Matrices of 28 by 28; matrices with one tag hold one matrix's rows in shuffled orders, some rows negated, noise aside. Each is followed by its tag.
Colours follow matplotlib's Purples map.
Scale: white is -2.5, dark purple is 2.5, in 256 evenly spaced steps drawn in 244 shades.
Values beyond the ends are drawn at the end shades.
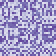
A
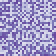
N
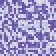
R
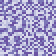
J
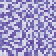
J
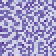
J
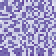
J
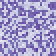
R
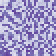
J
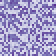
A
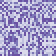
A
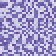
J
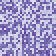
N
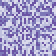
N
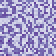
J
